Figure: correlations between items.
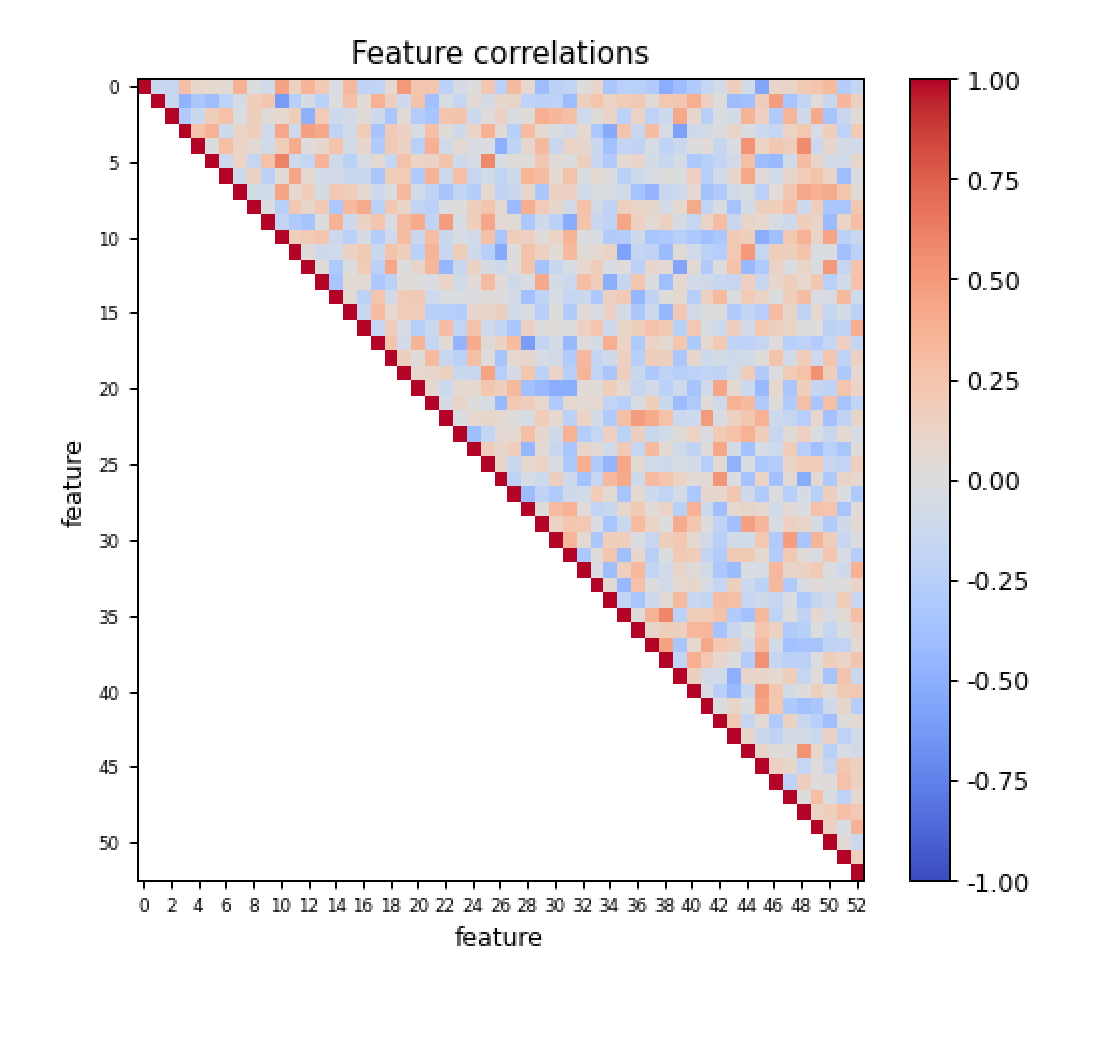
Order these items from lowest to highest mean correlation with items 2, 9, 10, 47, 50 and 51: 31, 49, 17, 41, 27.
41, 17, 27, 31, 49
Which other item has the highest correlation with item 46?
1
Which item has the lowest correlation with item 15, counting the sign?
38
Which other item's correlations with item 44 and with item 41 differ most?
48
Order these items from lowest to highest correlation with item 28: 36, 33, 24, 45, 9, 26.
24, 9, 33, 26, 45, 36
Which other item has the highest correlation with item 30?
47
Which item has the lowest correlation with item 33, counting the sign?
35
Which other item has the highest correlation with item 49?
19
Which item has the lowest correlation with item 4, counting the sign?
26
